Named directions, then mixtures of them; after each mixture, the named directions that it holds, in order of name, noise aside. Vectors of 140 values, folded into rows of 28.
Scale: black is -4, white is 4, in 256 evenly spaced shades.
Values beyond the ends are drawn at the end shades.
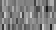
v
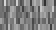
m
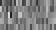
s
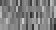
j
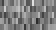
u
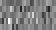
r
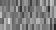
j, r.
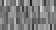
m.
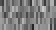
j, m, u.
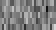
u, v.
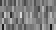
s, v.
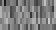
j, m, s.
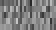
j, r, u.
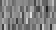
v.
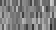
j, v.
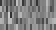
s.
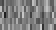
s, u, v.
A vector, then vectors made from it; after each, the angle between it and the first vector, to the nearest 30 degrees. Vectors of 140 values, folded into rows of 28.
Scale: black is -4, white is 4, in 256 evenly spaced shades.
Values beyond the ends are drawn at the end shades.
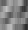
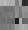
90 degrees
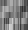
30 degrees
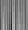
90 degrees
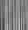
90 degrees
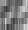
150 degrees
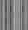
90 degrees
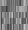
120 degrees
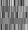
120 degrees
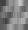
60 degrees
